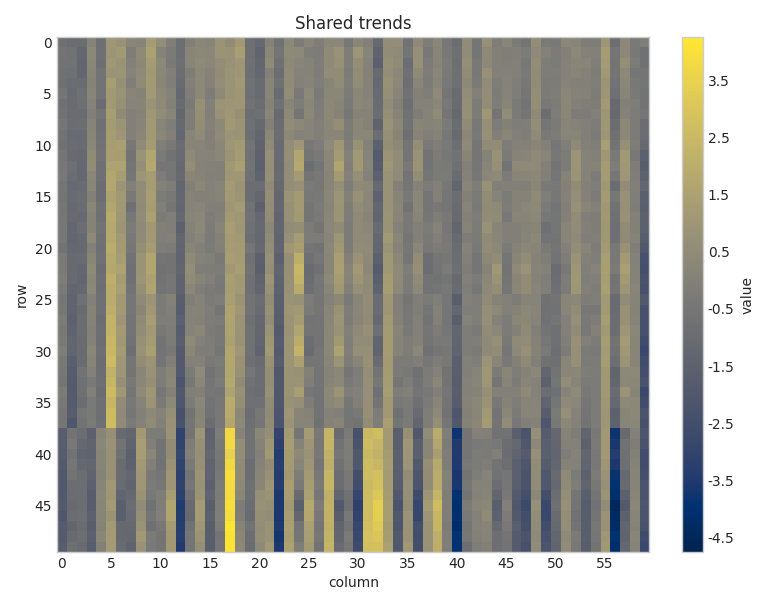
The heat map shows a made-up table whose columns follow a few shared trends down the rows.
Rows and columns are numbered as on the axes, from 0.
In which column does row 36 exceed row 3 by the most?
5
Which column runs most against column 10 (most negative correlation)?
21
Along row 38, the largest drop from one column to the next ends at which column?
56
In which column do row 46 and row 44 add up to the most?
17
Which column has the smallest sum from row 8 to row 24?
59
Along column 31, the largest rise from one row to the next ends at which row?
38
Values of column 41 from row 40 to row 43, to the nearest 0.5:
-0.5 -0.5 -0.5 -0.5
